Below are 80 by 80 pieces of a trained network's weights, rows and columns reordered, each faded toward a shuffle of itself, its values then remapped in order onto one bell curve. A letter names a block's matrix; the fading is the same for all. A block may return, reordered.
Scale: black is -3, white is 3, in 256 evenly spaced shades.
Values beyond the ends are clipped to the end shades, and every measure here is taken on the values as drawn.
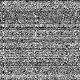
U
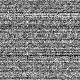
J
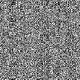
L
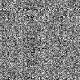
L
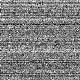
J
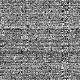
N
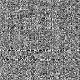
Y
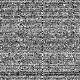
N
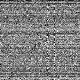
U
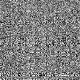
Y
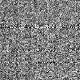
Y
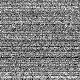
J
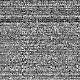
U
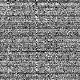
U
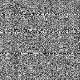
Y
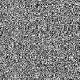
L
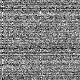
U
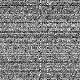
U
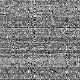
N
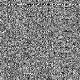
L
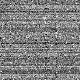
U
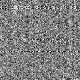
Y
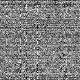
N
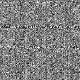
Y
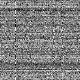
N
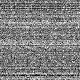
J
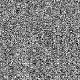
L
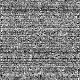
N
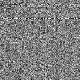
L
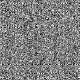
Y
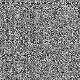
Y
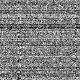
U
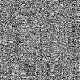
L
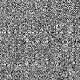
L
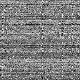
J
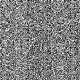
L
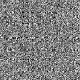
L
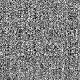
L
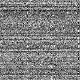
U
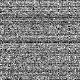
U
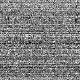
U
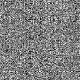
L
